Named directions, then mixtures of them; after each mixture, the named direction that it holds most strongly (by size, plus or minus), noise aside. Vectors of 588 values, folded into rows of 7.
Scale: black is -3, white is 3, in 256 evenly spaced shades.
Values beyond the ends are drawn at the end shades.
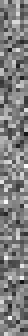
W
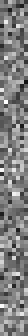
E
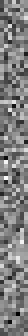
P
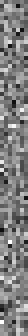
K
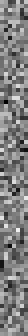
P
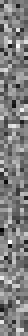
K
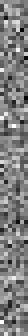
K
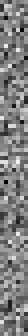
K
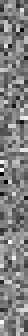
K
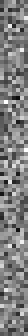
P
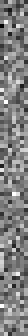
E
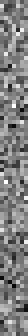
K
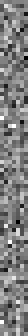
K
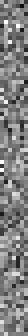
E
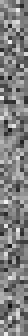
W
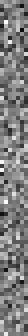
W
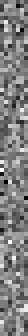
K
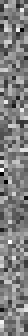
K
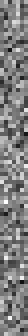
W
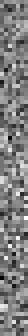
K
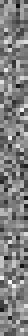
W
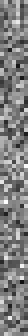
W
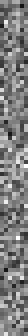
W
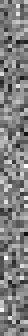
W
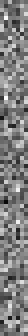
W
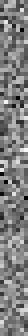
P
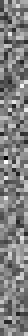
P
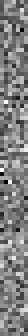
P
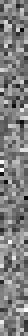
K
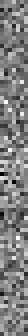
E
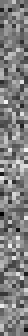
E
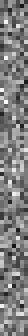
E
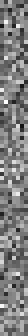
E
